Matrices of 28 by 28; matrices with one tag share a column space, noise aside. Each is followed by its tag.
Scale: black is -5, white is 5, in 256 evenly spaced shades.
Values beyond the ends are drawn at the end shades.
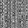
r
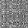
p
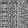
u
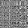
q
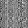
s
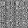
q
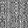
r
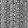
u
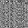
u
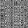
q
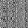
s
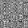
r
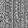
r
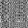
r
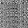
u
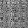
s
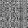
s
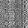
p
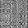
p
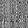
r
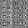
q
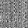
r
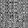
r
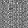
u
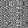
q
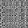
q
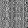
s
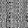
r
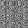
q
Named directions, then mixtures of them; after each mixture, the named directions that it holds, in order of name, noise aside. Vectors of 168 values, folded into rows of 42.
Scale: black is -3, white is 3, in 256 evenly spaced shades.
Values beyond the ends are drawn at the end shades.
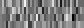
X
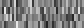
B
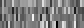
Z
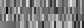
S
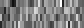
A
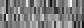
S.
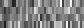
A.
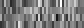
A, X.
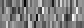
X.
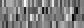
X, Z.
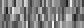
B, S, X.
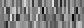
B, X.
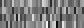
Z.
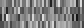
S, Z.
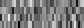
A, X, Z.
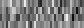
X.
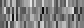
B, X, Z.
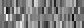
B, S.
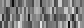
A, B, X.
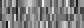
B, Z.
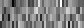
A.
